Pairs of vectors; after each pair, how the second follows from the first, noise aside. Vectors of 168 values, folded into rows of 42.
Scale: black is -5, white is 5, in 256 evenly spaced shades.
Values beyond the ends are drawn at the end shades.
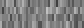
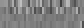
wrapped around, negated, partly zeroed.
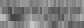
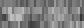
negated.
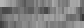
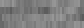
shrunk.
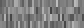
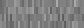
shrunk.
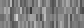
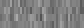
shrunk.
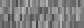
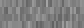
reversed, negated, shrunk.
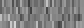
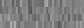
shrunk.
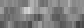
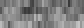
negated.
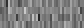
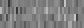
wrapped around, negated, partly zeroed.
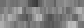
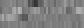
partly zeroed.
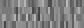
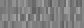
shrunk.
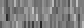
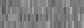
wrapped around, shrunk.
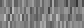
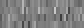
wrapped around, negated, partly zeroed.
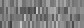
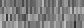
wrapped around, negated.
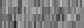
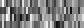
wrapped around, negated, scaled up.
